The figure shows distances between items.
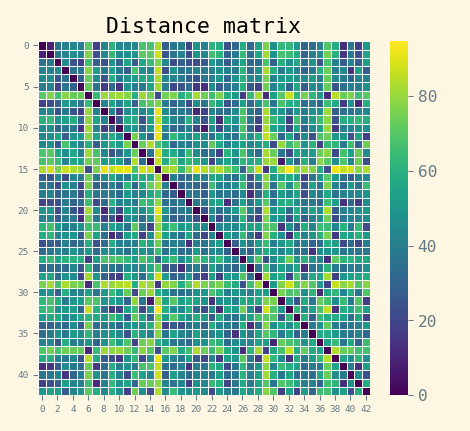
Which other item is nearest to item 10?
21
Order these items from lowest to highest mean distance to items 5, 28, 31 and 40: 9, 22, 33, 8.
8, 22, 9, 33
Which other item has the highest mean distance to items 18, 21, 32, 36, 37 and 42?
15
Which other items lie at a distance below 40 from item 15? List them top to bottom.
6, 26, 29, 37
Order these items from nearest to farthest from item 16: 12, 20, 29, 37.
20, 12, 37, 29
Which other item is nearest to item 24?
19
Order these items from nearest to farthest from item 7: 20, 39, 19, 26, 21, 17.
39, 19, 17, 21, 20, 26
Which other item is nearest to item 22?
31
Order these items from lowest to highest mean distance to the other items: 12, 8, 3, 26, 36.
8, 3, 36, 12, 26
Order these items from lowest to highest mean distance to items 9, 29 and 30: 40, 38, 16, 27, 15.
27, 15, 38, 16, 40
